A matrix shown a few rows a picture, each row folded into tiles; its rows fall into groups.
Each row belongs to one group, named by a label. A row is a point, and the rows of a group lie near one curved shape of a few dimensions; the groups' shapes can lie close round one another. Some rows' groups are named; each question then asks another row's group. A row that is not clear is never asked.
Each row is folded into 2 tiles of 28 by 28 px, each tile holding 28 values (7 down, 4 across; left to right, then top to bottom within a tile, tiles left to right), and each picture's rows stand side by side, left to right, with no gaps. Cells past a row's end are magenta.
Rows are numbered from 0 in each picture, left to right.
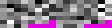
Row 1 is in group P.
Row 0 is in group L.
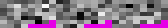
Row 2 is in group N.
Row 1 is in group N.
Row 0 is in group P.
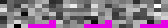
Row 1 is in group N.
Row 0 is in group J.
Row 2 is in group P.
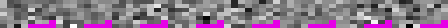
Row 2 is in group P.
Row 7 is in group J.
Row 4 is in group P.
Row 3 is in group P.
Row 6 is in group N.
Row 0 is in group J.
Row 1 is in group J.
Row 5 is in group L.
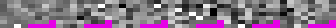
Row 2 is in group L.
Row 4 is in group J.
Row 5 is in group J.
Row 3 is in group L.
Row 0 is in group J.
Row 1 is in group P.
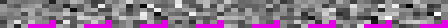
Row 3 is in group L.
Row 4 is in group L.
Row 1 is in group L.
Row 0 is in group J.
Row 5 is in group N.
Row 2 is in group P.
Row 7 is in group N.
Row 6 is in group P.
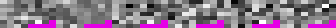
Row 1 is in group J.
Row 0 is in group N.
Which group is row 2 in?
N
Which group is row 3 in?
P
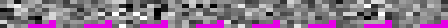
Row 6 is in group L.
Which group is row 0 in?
P
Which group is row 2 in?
L
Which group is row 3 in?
P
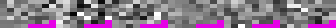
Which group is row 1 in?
L
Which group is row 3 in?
L
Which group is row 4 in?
J
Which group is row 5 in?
P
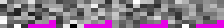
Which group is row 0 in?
J
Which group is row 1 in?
J
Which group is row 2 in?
P
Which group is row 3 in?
J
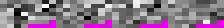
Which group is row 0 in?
L
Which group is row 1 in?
L
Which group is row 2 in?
P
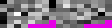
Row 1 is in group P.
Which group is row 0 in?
J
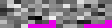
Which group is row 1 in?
P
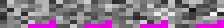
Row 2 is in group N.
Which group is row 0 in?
J
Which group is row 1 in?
J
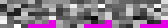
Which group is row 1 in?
P
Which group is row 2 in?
P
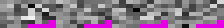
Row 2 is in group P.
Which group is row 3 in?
L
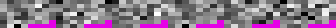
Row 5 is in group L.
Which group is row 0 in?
J
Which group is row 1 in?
J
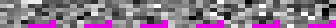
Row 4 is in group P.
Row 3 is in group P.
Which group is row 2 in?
P
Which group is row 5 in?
L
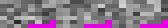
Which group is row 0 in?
N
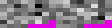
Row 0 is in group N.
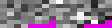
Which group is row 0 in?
L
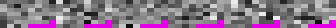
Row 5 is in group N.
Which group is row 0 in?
J
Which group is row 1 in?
J
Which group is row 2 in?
J
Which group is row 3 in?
L
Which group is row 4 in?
L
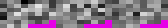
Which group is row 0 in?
P
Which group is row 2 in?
J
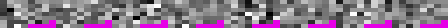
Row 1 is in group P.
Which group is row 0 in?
J
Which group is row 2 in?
P
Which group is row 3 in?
J
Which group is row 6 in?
J
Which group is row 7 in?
J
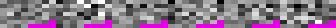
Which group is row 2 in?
P
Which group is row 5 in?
N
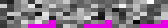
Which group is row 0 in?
L
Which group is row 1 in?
L
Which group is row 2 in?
P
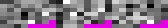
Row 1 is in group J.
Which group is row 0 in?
N
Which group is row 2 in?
N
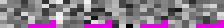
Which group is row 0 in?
L
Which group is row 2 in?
J
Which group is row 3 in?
P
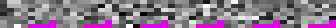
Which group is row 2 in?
J
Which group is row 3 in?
P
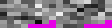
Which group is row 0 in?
N
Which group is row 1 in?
P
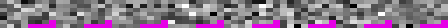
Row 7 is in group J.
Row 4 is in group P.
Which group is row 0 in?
P
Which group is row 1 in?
L
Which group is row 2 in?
P
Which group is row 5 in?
J
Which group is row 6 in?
N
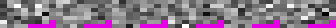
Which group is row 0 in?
N
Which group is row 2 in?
J
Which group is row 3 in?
J
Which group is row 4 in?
L
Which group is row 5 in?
P
